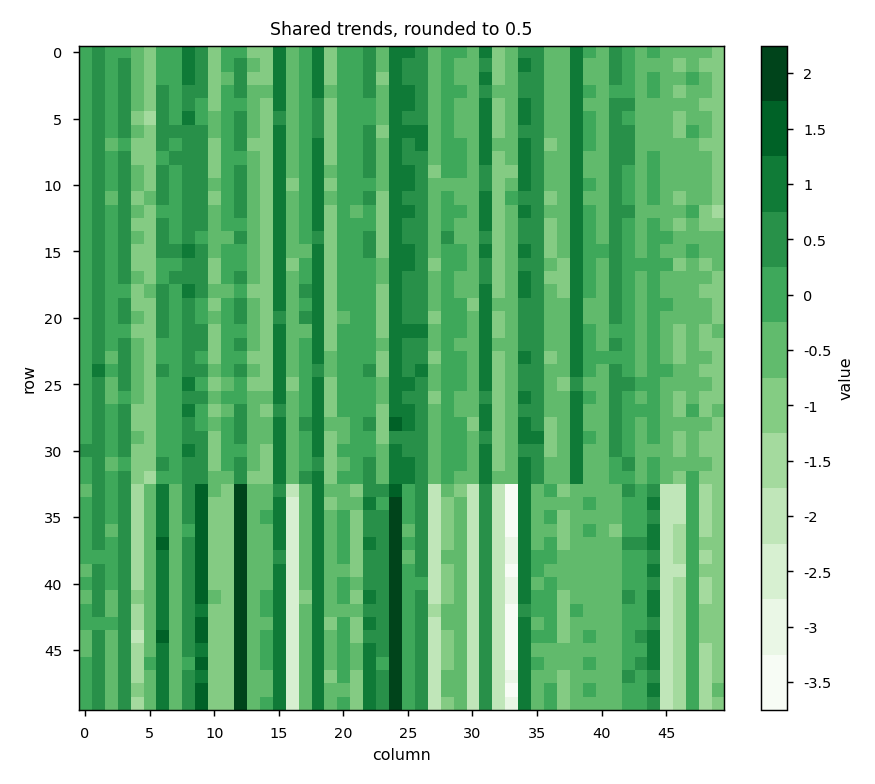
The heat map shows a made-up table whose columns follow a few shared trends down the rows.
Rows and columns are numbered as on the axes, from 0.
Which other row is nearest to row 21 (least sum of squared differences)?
13
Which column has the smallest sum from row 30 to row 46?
33
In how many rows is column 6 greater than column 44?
29
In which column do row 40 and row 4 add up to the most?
24
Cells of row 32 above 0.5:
7
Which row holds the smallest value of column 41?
36
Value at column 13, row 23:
-1
